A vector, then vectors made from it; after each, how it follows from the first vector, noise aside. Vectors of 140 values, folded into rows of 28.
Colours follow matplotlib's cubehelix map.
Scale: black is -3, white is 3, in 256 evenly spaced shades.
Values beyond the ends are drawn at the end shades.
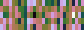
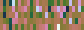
wrapped around, partly zeroed.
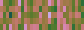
reversed, negated, shrunk.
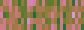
shrunk.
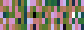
copied.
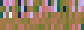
reversed, partly zeroed.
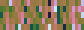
reversed, partly zeroed.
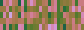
reversed, shrunk.
